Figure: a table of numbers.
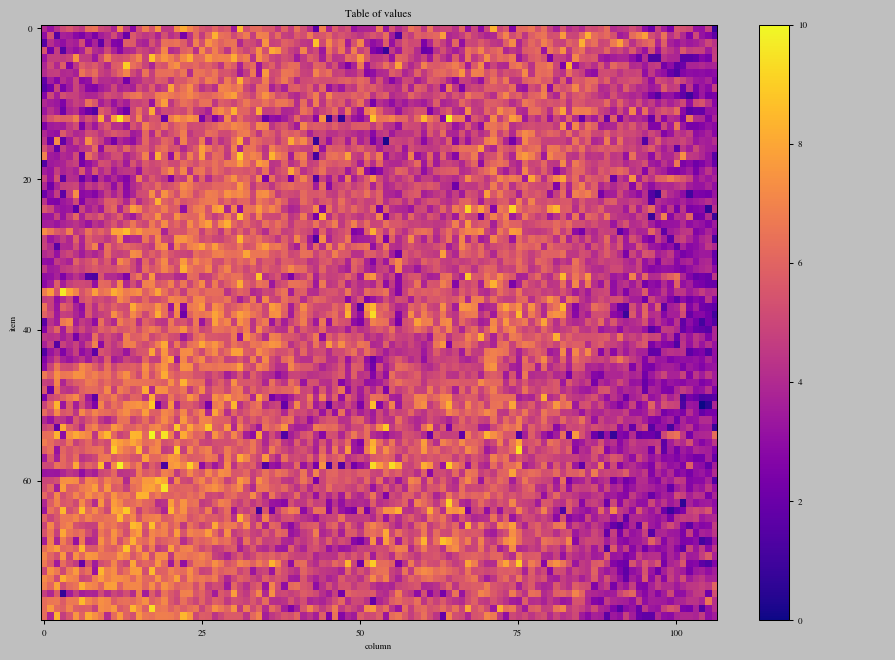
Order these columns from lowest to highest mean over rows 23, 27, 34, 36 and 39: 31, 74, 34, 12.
74, 34, 31, 12
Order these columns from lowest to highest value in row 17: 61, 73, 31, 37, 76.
73, 61, 37, 76, 31
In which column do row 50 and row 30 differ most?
2
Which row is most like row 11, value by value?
33
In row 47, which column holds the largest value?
22
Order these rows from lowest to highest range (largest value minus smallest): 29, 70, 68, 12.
70, 29, 68, 12
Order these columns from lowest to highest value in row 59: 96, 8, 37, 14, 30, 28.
96, 8, 14, 30, 37, 28
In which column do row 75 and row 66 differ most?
3
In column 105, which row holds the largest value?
76
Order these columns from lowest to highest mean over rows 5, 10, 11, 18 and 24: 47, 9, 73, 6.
6, 9, 47, 73
